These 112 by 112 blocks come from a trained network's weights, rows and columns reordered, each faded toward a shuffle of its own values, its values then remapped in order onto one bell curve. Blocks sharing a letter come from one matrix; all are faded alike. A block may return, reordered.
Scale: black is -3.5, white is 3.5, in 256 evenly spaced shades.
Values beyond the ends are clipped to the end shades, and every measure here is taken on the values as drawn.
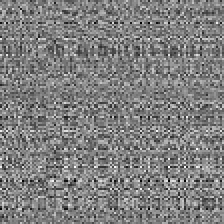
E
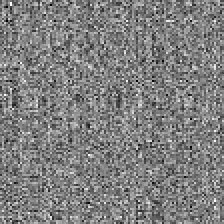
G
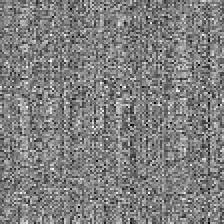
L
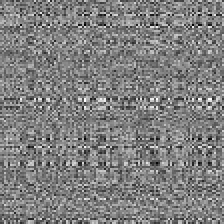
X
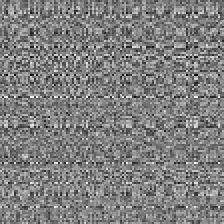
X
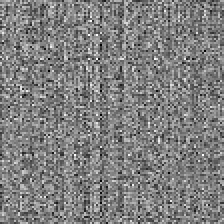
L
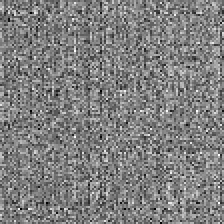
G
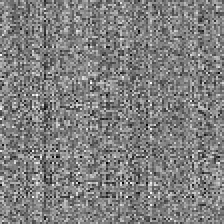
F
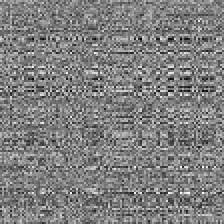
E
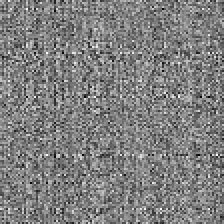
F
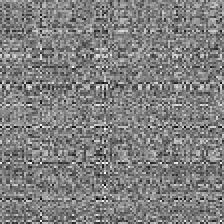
E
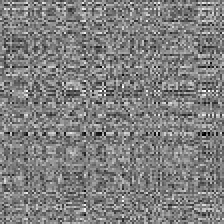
E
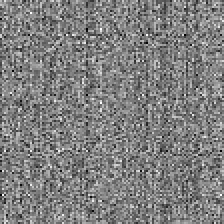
G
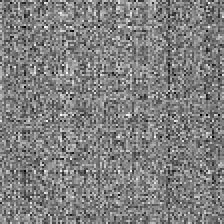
F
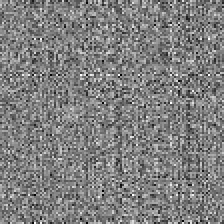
L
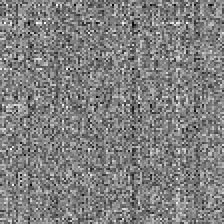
F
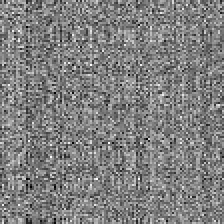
L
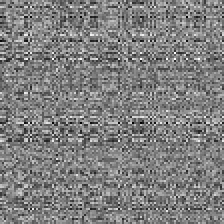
E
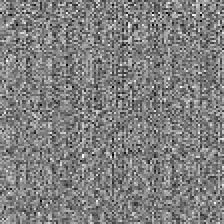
G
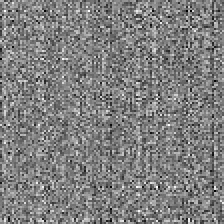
F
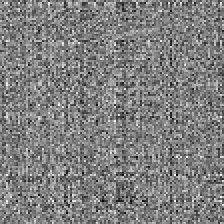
F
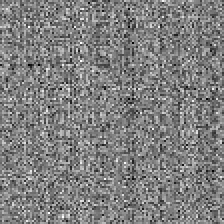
G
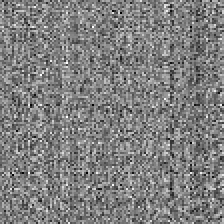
G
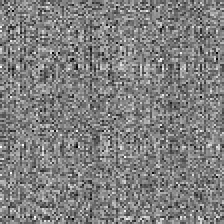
L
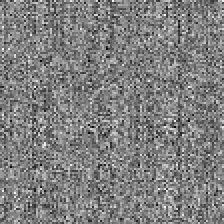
L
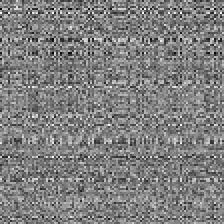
E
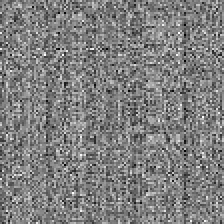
L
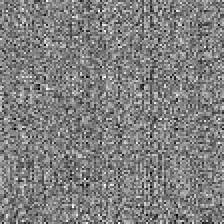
L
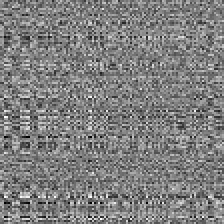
E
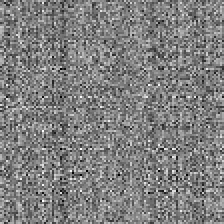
G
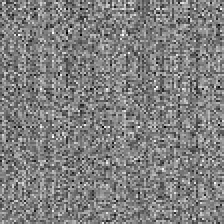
G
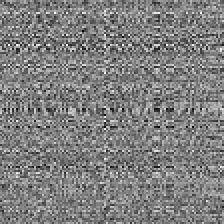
E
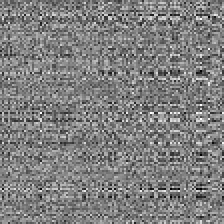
E
